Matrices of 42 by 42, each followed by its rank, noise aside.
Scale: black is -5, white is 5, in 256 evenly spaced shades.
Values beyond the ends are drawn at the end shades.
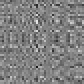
four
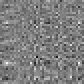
four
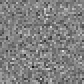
twelve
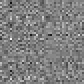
six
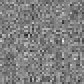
eight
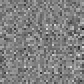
eight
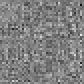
six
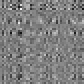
three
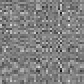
four
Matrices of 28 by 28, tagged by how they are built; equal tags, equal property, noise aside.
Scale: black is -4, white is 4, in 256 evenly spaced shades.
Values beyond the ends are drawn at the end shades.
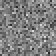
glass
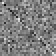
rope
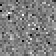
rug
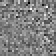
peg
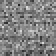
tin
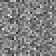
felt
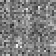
tin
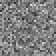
glass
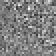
peg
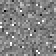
rug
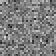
tin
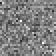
rope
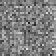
tin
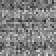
tin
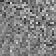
peg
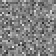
felt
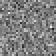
glass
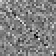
rope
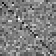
rope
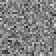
glass
